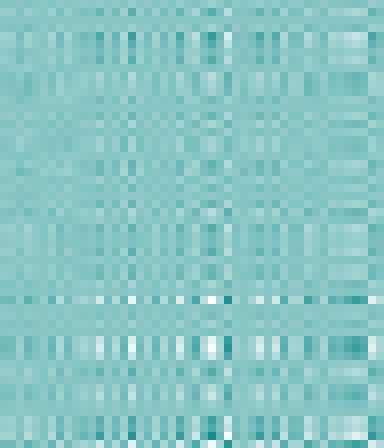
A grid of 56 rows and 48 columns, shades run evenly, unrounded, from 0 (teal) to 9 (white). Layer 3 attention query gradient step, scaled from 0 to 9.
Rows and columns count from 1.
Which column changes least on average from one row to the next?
34
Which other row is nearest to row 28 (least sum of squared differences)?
33
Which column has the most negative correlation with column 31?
24
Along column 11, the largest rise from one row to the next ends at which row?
56
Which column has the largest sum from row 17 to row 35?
29
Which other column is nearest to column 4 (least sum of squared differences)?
20
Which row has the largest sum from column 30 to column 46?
55
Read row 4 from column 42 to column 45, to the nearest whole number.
4 4 4 4
